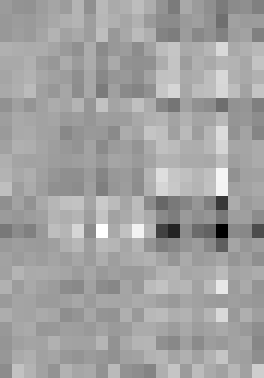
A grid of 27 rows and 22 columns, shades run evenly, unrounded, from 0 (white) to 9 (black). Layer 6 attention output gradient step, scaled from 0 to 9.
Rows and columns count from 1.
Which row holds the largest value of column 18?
17
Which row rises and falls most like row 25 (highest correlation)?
3
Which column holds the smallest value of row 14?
19
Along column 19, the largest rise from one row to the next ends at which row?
15
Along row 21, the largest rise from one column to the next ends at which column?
20
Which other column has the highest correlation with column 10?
6
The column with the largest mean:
22
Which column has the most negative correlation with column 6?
16
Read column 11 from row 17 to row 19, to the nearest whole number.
2 3 3
